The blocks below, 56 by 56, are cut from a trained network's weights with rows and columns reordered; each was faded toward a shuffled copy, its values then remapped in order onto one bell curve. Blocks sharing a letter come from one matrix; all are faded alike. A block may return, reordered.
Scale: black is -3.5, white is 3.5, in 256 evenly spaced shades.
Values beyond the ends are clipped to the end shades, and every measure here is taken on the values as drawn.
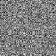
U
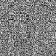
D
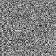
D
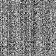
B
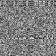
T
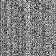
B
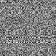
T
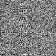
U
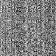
B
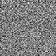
D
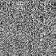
U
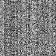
B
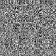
D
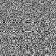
T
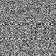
T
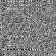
T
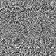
T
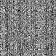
B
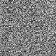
D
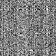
B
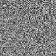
U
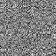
D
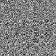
D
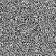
U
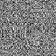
D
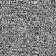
U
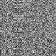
D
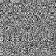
D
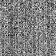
B
